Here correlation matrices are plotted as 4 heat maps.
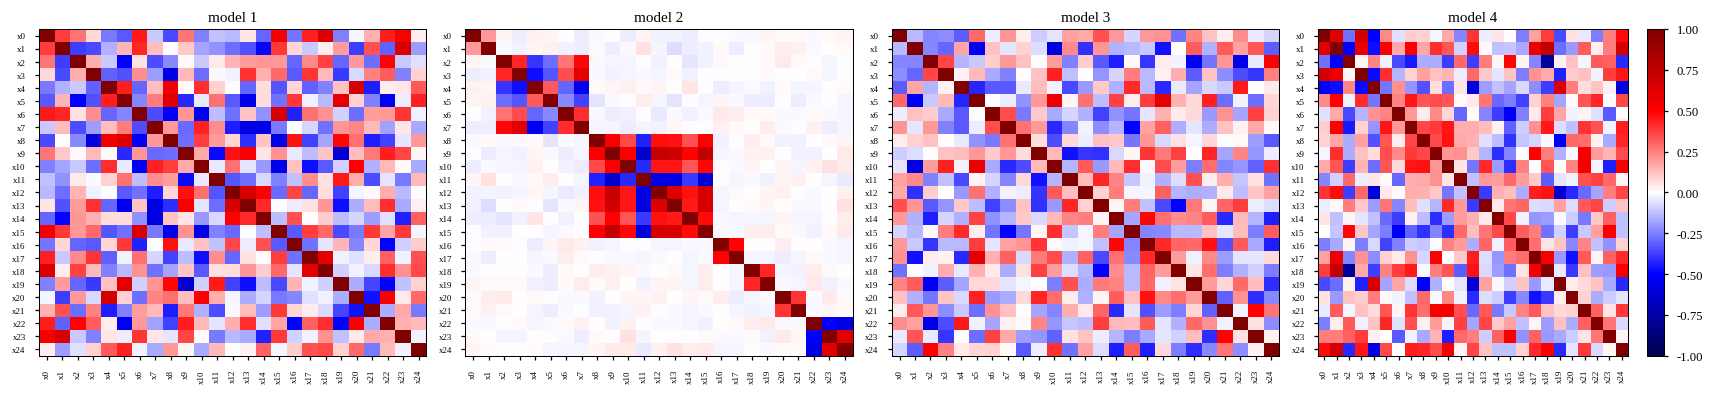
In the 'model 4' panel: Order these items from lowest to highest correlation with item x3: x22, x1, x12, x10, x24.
x22, x10, x12, x24, x1
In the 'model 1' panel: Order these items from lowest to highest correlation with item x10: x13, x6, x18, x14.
x6, x18, x14, x13
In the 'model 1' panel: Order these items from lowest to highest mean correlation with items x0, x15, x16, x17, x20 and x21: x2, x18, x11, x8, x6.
x8, x11, x2, x6, x18
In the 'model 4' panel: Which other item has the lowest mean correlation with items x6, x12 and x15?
x20
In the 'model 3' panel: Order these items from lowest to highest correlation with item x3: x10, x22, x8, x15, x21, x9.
x22, x21, x8, x9, x15, x10
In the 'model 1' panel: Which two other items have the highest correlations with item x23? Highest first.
x1, x0
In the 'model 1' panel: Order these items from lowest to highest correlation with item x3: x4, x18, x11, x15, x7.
x4, x7, x11, x18, x15
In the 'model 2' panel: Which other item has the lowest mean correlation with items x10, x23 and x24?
x22
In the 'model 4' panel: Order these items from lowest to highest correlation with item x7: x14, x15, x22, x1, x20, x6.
x15, x20, x14, x6, x22, x1
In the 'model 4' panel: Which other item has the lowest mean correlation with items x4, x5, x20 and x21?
x12
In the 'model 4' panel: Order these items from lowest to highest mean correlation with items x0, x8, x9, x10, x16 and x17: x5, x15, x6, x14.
x14, x15, x6, x5
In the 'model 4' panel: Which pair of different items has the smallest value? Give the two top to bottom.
x2, x18
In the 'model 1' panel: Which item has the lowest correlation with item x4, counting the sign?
x21
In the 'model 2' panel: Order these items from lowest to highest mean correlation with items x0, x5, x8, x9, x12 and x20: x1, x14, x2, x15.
x2, x1, x14, x15
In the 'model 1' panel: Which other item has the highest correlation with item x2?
x22
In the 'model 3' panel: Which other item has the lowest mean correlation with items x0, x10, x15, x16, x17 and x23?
x1
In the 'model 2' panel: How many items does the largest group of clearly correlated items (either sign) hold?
8
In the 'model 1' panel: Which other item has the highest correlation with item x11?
x19
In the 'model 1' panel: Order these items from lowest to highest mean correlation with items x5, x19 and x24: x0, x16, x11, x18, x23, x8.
x0, x23, x18, x16, x11, x8
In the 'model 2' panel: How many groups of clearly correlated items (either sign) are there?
7
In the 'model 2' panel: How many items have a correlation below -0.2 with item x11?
7
